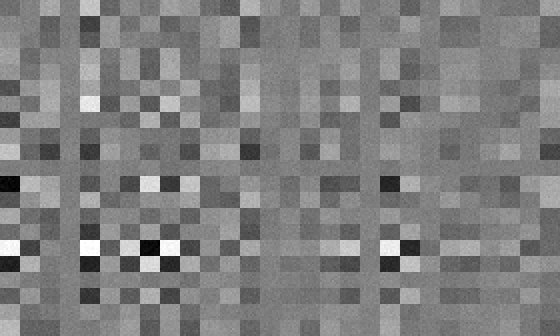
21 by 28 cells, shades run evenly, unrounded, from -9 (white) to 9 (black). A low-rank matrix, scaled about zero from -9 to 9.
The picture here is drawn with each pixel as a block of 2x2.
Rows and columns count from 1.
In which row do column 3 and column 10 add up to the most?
10
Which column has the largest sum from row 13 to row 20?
5
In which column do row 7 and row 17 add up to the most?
1
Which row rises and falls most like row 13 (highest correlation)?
6
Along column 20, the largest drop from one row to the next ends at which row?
16
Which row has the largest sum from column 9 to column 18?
17
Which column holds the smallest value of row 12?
8
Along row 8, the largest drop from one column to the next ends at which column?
2
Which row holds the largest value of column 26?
12
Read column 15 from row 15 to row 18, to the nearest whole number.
0 -1 1 0
